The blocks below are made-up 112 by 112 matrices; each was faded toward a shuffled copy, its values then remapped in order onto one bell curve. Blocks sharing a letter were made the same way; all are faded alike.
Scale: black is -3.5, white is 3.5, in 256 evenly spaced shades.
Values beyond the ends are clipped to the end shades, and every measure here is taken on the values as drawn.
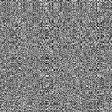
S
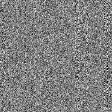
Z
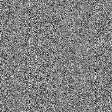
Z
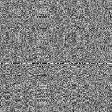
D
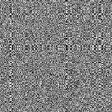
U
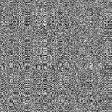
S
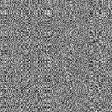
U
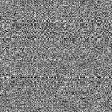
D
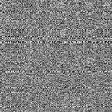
D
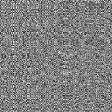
U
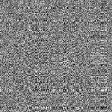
S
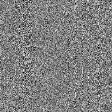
Z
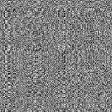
S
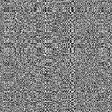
U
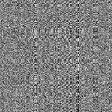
U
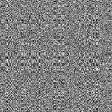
U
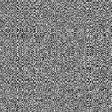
U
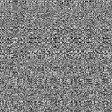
D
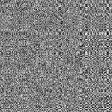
U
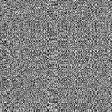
S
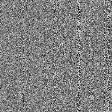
Z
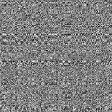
D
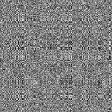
U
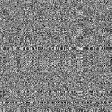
D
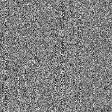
Z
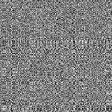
S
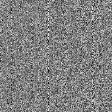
Z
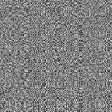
S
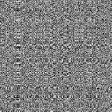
S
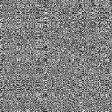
S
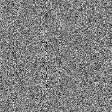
Z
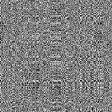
S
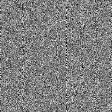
Z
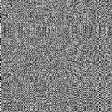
U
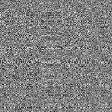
D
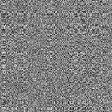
S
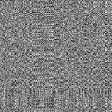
S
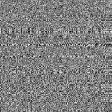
D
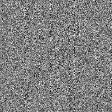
Z
